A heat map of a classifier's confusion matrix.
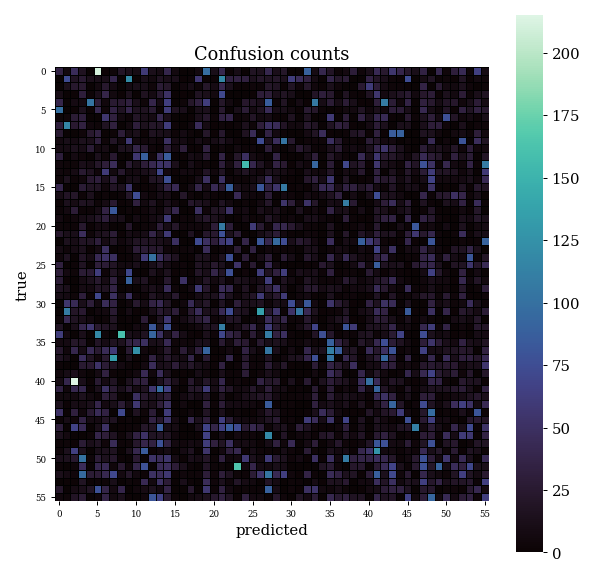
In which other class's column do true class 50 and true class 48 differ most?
37
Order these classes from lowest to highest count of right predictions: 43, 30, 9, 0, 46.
0, 9, 30, 43, 46
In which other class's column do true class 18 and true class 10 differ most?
7
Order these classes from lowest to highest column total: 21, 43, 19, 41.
43, 19, 21, 41
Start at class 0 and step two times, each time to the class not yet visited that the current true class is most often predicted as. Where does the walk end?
14
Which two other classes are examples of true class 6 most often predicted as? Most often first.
50, 35
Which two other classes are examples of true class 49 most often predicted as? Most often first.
41, 11
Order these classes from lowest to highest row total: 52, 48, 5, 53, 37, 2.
2, 53, 5, 48, 37, 52
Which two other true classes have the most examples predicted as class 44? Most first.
8, 34
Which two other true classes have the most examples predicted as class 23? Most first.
51, 46
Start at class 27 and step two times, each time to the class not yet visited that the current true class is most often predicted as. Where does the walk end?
29
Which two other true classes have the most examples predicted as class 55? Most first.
12, 22
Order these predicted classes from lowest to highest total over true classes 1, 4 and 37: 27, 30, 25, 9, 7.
25, 30, 27, 9, 7
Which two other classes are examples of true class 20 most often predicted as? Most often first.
21, 46
